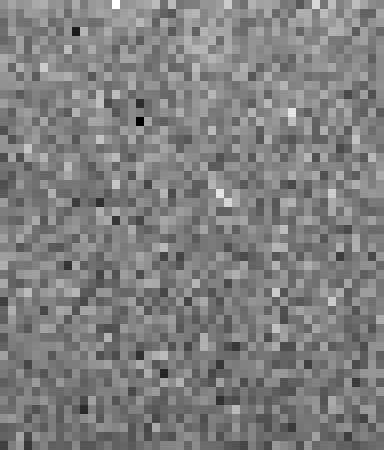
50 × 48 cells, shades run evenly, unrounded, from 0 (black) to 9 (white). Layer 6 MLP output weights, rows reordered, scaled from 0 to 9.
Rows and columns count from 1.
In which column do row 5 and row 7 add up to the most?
27
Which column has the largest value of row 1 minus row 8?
15
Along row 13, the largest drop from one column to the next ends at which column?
38
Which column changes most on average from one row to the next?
18
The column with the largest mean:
42
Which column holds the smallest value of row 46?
11
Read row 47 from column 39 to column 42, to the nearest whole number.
4 4 5 4
